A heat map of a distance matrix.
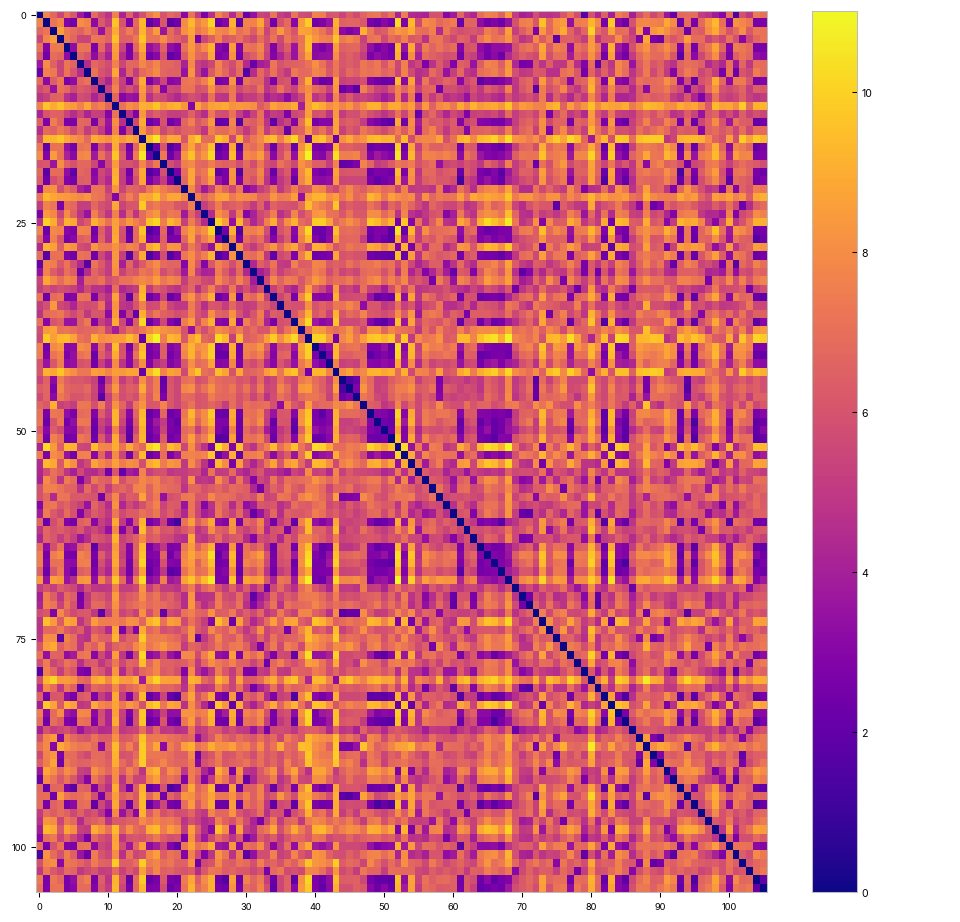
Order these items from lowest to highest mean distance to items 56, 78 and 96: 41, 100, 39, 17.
100, 41, 17, 39
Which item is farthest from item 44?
80
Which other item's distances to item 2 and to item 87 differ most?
90
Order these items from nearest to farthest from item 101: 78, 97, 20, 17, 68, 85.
97, 78, 20, 85, 17, 68
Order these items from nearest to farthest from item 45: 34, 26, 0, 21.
34, 0, 26, 21
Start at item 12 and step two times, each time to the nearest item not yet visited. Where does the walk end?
10
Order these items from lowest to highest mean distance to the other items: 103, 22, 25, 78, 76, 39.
103, 78, 76, 25, 22, 39
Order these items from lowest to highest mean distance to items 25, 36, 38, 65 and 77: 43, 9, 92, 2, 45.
92, 9, 45, 2, 43
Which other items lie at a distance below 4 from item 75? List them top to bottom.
3, 23, 87, 89, 90, 102
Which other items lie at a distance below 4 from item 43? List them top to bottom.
15, 39, 80
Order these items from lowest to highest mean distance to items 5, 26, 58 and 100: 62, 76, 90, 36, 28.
62, 36, 90, 76, 28
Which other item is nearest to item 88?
94
